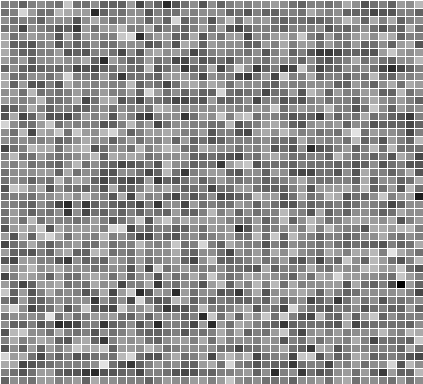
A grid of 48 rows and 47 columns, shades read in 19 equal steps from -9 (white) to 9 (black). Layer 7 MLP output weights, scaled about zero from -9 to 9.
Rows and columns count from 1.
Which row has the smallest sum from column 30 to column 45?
32
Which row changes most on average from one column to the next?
40
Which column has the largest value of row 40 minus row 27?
23
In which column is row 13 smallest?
5
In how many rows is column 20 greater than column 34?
19
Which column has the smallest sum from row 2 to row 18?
1
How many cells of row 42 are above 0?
15
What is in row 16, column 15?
-4
